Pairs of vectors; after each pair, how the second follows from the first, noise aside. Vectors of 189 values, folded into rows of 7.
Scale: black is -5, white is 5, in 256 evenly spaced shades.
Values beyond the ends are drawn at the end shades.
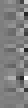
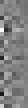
reversed.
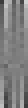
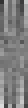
reversed.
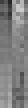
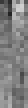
copied.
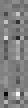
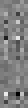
negated.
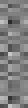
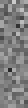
shuffled.
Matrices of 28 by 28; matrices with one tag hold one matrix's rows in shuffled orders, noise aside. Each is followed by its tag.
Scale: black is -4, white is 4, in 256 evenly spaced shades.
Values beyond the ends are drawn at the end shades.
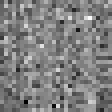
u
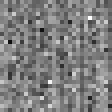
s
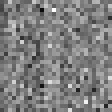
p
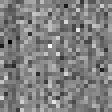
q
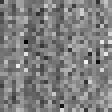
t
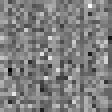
s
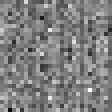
s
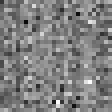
u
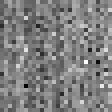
t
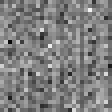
s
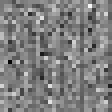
s
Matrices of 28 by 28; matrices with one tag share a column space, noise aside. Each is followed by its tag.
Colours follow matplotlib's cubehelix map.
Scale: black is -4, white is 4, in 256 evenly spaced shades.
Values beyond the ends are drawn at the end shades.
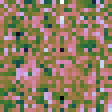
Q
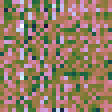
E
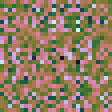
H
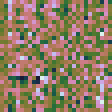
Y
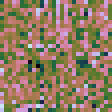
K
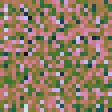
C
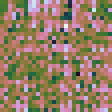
E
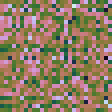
H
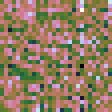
E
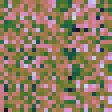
E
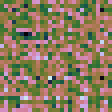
Y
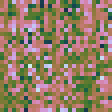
E
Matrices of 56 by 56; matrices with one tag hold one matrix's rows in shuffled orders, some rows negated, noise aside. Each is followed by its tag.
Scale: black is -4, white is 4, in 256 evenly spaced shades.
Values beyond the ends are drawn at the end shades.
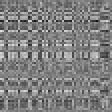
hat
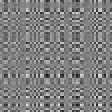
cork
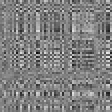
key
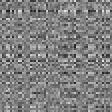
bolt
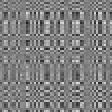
cork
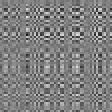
cork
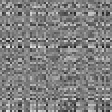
bolt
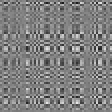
cork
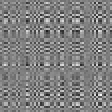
cork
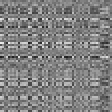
hat
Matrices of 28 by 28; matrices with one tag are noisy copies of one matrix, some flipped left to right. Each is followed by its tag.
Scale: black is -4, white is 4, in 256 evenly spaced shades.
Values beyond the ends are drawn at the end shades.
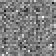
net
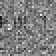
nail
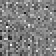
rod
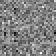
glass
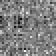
nail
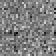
glass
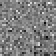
rod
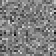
glass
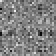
glass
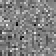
rod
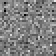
net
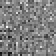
rod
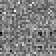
glass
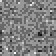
glass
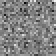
net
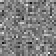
net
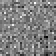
rod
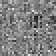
nail
